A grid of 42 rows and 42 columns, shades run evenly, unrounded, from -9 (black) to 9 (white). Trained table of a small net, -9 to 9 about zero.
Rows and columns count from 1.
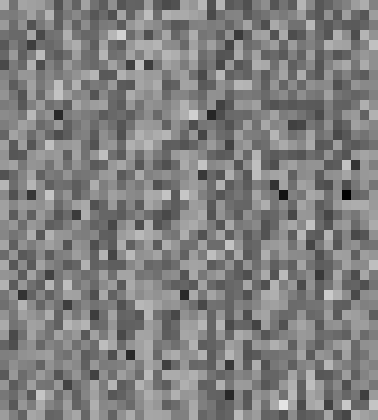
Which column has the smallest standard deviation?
42
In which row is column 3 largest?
31
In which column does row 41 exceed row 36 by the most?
32
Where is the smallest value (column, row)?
39, 20
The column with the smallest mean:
36
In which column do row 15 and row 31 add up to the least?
26
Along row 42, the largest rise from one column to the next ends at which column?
40
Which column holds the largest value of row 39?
35
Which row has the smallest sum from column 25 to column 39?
11
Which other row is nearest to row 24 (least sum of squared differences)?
8
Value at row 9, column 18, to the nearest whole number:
3
